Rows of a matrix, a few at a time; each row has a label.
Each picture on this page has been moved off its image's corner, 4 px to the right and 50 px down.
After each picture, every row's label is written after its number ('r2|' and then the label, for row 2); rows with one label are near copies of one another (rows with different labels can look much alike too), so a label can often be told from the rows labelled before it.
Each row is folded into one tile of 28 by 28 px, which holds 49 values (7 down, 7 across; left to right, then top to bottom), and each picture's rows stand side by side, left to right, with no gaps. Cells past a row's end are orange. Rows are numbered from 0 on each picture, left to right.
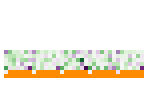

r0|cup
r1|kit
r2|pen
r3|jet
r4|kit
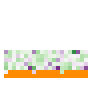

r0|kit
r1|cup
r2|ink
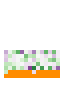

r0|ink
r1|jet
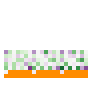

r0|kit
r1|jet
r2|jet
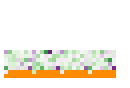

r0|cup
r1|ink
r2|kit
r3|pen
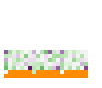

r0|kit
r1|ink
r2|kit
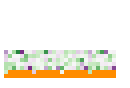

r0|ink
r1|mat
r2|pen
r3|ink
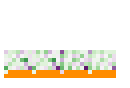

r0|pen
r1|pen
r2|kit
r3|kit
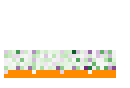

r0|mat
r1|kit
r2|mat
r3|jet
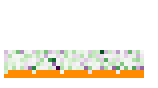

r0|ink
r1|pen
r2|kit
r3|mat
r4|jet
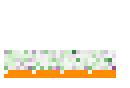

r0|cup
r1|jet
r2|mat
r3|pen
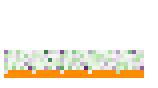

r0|kit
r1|mat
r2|kit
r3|cup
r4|ink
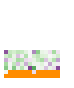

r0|kit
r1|cup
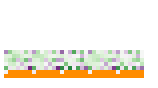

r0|cup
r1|cup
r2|jet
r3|cup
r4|jet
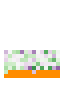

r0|ink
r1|jet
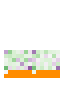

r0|cup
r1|kit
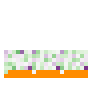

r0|ink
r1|kit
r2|kit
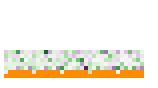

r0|mat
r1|mat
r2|pen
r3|ink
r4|jet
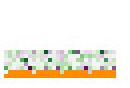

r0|pen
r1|mat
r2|ink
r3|mat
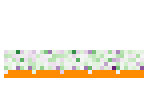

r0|mat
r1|ink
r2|mat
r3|cup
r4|kit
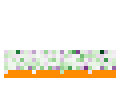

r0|mat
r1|jet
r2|ink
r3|mat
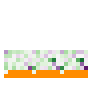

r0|kit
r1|pen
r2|pen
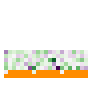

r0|kit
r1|pen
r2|jet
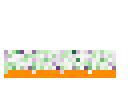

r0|ink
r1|kit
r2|mat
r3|kit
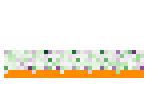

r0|cup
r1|mat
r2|mat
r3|mat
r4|ink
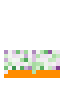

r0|jet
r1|ink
